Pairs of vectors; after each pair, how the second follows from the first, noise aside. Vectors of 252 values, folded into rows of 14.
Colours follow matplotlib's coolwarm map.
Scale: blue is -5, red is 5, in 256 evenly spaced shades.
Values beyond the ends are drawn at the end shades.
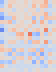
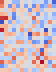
negated, scaled up.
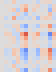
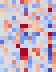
negated, scaled up.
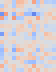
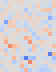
wrapped around, partly zeroed.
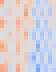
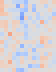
wrapped around, partly zeroed.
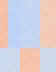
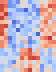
scaled up.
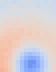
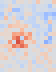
wrapped around, negated, partly zeroed.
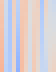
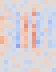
wrapped around, negated, partly zeroed.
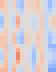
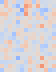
wrapped around, partly zeroed.
